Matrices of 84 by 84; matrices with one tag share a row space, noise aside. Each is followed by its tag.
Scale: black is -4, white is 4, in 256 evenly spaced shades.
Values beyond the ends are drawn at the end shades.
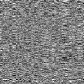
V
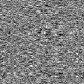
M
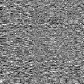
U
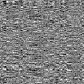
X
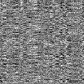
X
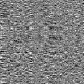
U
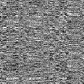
X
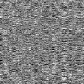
V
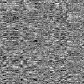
X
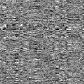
X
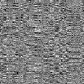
X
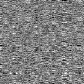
V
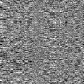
U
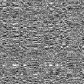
X
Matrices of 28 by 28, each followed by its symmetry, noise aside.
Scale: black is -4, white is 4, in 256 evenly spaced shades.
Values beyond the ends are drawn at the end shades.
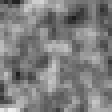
no symmetry.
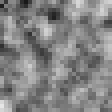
no symmetry.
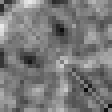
symmetric.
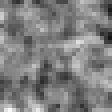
antisymmetric.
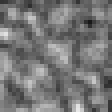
symmetric across the other diagonal.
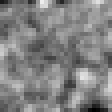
no symmetry.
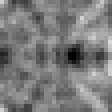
mirrored top to bottom.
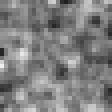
antisymmetric.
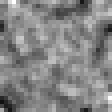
symmetric across the other diagonal.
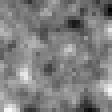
antisymmetric.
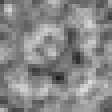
symmetric.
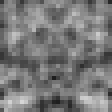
mirrored left to right.
